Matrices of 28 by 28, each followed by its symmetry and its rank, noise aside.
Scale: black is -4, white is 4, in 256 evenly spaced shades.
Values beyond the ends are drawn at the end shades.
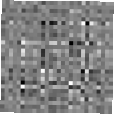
antisymmetric, rank two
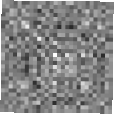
symmetric, rank three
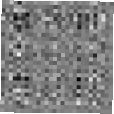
no symmetry, rank three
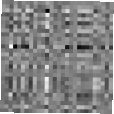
antisymmetric, rank two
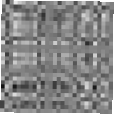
no symmetry, rank two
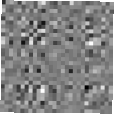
symmetric, rank three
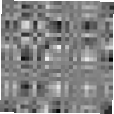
symmetric, rank two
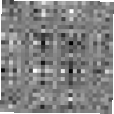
no symmetry, rank two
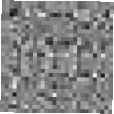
no symmetry, rank four
